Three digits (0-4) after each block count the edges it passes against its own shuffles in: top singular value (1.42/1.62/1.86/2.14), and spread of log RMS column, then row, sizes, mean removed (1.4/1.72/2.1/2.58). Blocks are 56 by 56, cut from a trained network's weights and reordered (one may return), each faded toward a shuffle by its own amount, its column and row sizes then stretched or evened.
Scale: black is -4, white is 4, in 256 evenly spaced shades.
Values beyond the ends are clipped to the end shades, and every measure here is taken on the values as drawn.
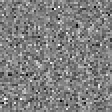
0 0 1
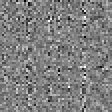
3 4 1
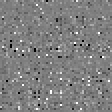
1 1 3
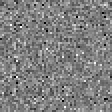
1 0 0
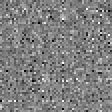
1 2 3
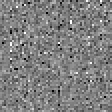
0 2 0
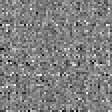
1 0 4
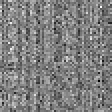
4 2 1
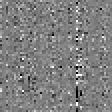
2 4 1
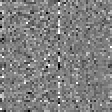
2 3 1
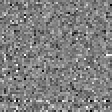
1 1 2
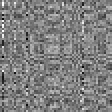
4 3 0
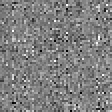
0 3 2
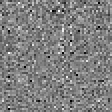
2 1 1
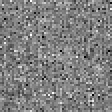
0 1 1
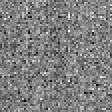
1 0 2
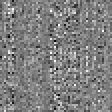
2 4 0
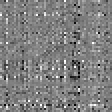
3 3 4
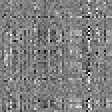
4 3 3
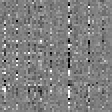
4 4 1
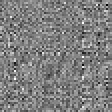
4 2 1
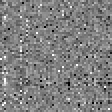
2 1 0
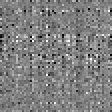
3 3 4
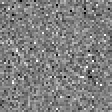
1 0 1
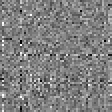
3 2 2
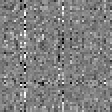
3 4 1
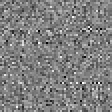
3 1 2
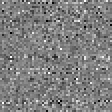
0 1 4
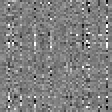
3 4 1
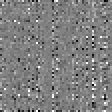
2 4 3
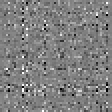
3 4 3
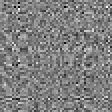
4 1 3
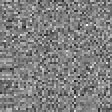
3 0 0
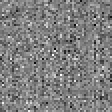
1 2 2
